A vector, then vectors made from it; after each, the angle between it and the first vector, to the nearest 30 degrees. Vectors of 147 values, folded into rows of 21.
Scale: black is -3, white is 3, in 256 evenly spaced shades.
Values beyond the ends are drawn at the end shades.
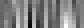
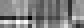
60 degrees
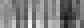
150 degrees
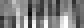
30 degrees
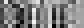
90 degrees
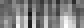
30 degrees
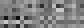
90 degrees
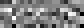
90 degrees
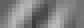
90 degrees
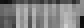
60 degrees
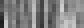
60 degrees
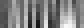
30 degrees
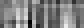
30 degrees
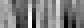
150 degrees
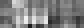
60 degrees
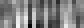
30 degrees
